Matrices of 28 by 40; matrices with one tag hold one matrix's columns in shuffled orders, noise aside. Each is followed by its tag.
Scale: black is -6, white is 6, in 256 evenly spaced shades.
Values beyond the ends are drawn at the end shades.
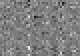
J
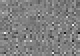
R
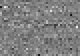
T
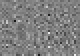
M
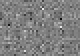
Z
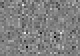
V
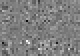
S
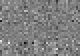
S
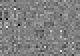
Z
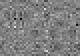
Z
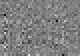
M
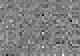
M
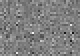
R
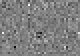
V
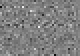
T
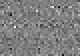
T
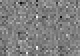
J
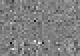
S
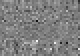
S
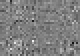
S
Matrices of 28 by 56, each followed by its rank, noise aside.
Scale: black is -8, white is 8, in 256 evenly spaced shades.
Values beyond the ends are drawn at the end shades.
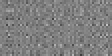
three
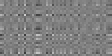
one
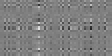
one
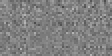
six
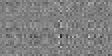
three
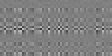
one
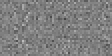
six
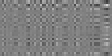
one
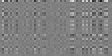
one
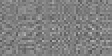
four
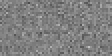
six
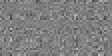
six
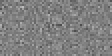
six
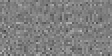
six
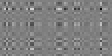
one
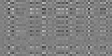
one
